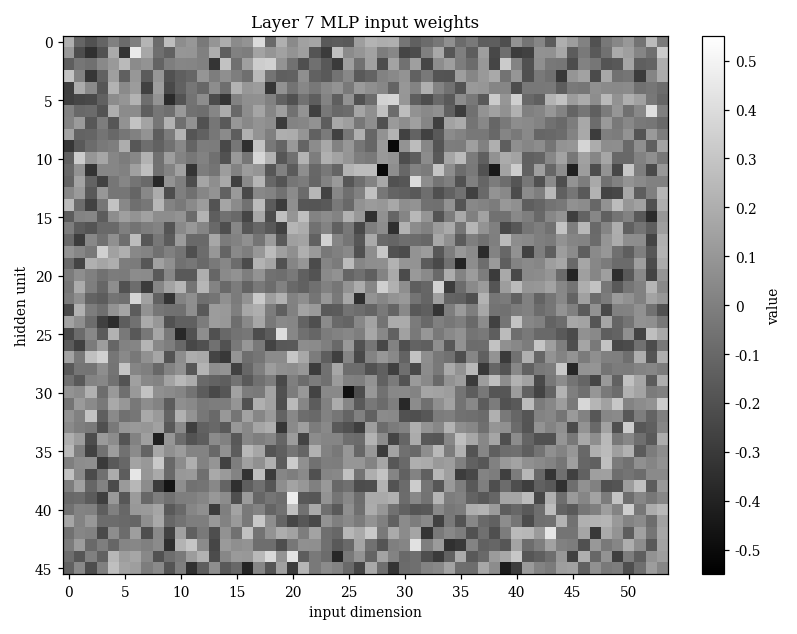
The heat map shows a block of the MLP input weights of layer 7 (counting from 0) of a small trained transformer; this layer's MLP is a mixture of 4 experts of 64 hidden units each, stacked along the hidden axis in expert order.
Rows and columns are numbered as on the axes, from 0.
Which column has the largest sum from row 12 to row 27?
53
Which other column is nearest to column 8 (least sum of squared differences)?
15
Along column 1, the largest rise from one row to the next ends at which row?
10
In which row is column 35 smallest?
19
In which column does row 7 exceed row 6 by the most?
35
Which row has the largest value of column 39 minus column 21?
2
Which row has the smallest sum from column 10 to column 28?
26
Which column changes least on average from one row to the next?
23
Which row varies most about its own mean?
11
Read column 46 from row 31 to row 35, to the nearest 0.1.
0.4 0 0.1 0.2 -0.1
